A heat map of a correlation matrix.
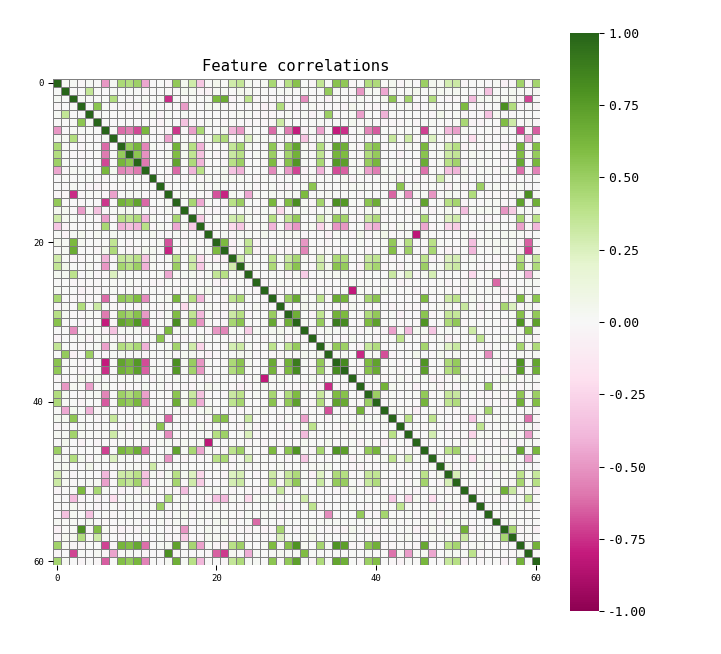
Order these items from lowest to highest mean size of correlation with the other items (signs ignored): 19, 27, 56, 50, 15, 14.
19, 56, 14, 50, 27, 15
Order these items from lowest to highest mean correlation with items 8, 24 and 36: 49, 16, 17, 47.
16, 47, 49, 17
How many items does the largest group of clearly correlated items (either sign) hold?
24
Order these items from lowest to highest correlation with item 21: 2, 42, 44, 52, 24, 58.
52, 58, 24, 44, 42, 2
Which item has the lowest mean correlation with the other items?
6
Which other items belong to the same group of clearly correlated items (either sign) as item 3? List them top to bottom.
5, 16, 28, 51, 56, 57
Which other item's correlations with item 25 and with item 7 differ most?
55
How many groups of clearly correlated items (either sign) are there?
9
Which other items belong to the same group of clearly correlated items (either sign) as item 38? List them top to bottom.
1, 4, 34, 41, 54
